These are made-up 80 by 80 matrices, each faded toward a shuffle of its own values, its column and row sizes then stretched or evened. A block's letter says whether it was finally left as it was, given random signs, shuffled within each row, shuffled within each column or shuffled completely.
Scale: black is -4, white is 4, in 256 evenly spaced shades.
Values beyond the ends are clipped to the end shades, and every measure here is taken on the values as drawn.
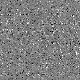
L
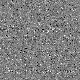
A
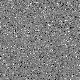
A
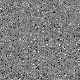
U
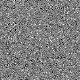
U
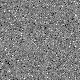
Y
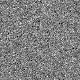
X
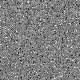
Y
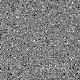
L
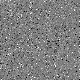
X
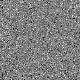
X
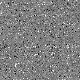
U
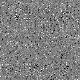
L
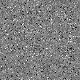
U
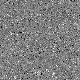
A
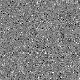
L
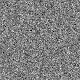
Y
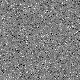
Y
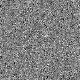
X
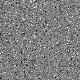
X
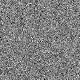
A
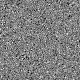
Y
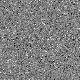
A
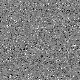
A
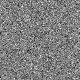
Y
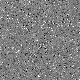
Y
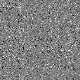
U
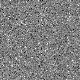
X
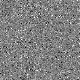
U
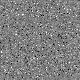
A
